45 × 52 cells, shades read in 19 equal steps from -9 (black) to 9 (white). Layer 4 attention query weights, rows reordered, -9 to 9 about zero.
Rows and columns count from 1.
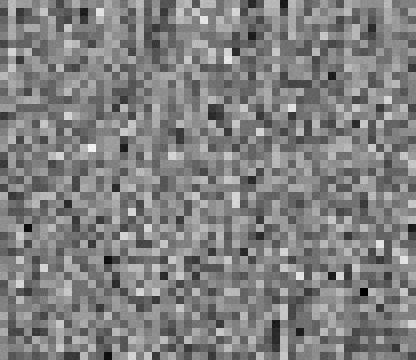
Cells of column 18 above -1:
29
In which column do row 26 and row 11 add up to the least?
38
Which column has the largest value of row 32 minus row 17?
36
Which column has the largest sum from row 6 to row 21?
2
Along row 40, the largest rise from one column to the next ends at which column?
31
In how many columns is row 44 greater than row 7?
19
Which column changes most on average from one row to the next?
3
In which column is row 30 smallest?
33
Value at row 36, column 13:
-2
